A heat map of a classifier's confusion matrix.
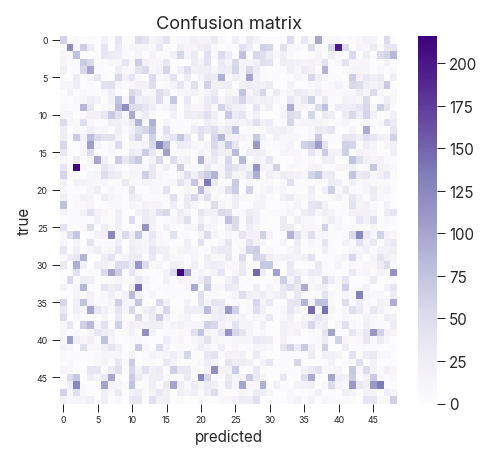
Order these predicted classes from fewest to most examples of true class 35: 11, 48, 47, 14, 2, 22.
47, 2, 22, 14, 11, 48
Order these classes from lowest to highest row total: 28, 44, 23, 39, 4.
28, 23, 4, 44, 39
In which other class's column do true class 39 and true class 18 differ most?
45
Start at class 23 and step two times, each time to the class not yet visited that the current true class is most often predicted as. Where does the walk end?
25
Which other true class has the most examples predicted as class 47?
6
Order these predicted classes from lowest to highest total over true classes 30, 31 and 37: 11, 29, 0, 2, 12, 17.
12, 0, 29, 2, 11, 17
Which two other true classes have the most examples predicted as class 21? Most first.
19, 36
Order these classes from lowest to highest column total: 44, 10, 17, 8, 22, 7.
17, 7, 44, 22, 8, 10
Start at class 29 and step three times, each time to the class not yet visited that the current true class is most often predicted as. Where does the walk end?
13
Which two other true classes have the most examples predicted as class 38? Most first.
36, 4
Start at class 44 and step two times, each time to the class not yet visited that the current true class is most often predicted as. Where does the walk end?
0
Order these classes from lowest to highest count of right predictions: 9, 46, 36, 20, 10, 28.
28, 20, 10, 9, 46, 36
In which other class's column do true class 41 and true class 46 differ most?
2
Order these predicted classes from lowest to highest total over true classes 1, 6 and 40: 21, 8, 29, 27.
8, 27, 29, 21
